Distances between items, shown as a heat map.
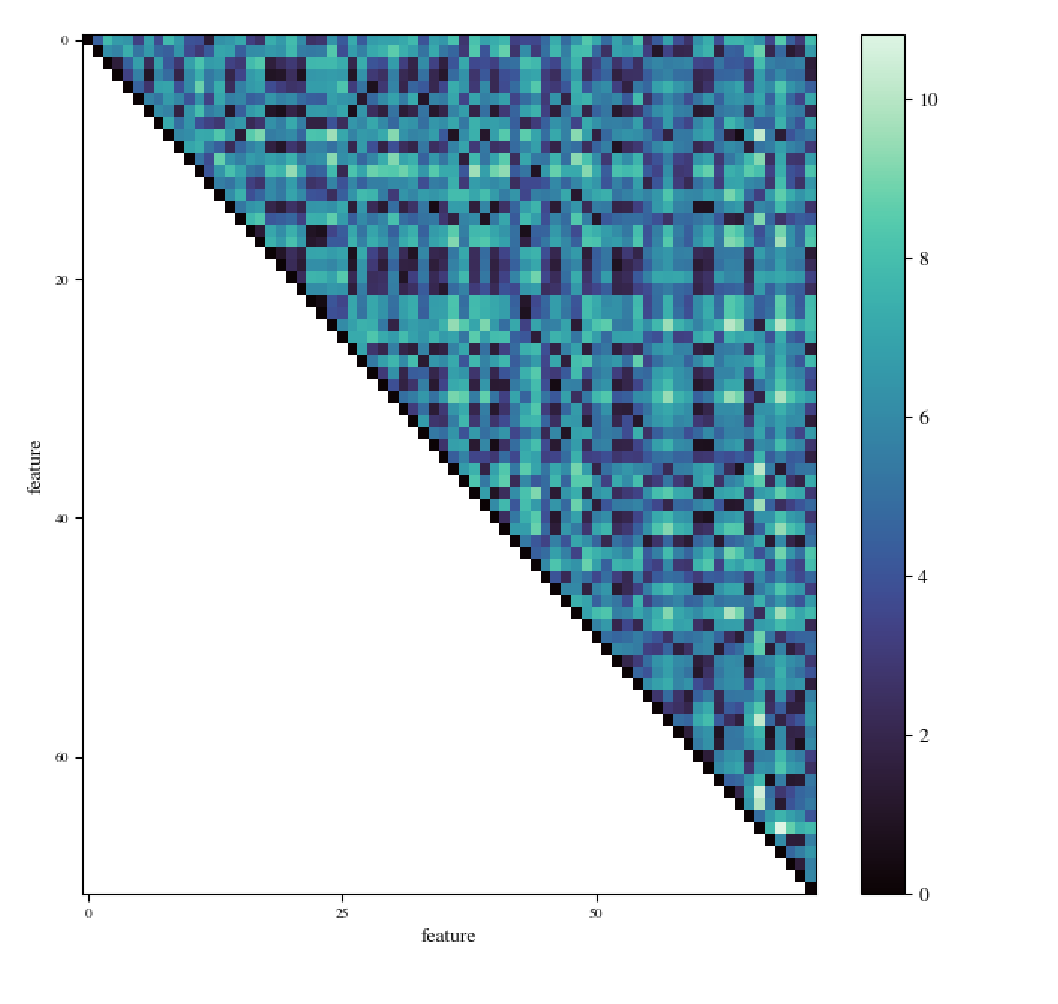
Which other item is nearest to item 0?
12
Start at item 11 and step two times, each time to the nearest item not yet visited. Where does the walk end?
25
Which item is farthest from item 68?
66
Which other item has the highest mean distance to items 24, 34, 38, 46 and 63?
11
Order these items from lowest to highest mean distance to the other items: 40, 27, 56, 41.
40, 56, 41, 27
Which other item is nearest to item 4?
28
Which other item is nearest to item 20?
31
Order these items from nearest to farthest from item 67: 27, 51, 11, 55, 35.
51, 55, 11, 35, 27
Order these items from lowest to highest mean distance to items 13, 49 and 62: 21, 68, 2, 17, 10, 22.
21, 2, 22, 17, 10, 68
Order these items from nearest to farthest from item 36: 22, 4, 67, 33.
67, 33, 4, 22
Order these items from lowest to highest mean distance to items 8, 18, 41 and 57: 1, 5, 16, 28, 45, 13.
45, 28, 1, 5, 13, 16
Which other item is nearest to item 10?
37
